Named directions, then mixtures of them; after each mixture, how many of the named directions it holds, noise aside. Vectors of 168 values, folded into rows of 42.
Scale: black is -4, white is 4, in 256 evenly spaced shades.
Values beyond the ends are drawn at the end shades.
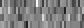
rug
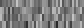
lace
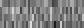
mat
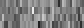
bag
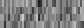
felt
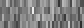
one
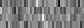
two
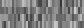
three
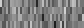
two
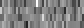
one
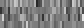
three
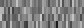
one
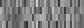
three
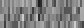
one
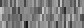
two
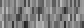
four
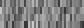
four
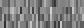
two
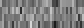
two
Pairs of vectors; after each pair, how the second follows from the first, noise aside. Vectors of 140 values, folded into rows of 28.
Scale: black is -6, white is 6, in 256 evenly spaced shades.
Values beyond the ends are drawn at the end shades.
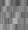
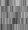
negated.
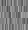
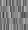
negated.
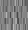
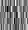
wrapped around, negated, scaled up.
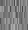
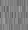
wrapped around, shrunk.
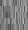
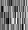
wrapped around, scaled up.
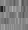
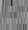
wrapped around, partly zeroed.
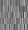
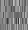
wrapped around.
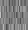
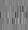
wrapped around, partly zeroed.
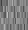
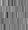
negated, partly zeroed.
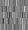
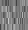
negated.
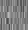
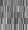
wrapped around.
